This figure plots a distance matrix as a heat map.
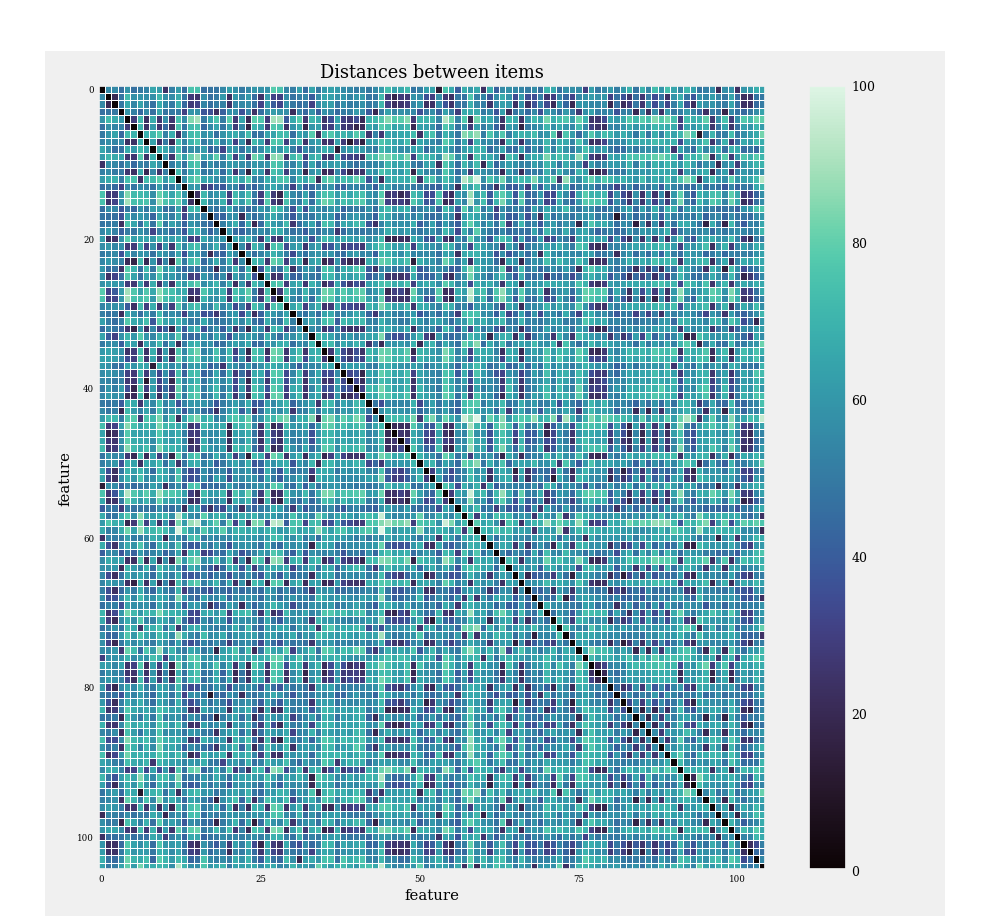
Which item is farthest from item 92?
44
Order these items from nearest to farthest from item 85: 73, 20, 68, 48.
20, 48, 68, 73
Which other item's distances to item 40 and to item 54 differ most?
58
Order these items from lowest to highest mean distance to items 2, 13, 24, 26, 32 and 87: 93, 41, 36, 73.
93, 41, 36, 73
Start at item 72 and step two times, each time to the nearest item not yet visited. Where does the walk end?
6
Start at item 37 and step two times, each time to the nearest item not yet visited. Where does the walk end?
90
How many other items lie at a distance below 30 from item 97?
6
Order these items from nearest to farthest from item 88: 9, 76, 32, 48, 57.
48, 32, 76, 57, 9
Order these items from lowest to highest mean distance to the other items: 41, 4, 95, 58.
41, 95, 4, 58
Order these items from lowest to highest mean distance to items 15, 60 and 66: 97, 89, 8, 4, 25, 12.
97, 25, 89, 4, 8, 12
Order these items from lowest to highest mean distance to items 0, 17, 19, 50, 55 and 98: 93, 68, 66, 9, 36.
93, 68, 66, 36, 9
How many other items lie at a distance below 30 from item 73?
4
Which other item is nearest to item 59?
104
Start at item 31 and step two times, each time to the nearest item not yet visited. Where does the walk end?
101
